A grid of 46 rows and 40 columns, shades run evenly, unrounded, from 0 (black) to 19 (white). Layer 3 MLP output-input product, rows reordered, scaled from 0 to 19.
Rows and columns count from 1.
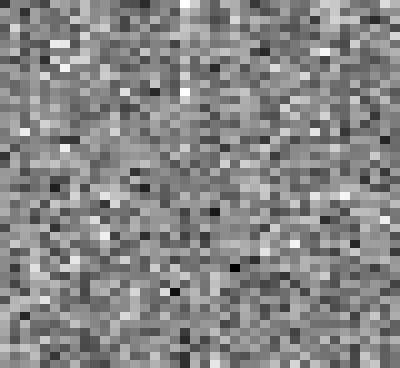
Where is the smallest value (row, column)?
34, 24
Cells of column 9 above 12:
12
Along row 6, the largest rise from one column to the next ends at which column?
6
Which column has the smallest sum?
15
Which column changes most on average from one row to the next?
7
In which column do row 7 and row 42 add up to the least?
27
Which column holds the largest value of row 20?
38
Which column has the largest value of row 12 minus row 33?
19
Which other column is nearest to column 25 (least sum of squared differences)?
26
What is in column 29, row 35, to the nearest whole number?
4
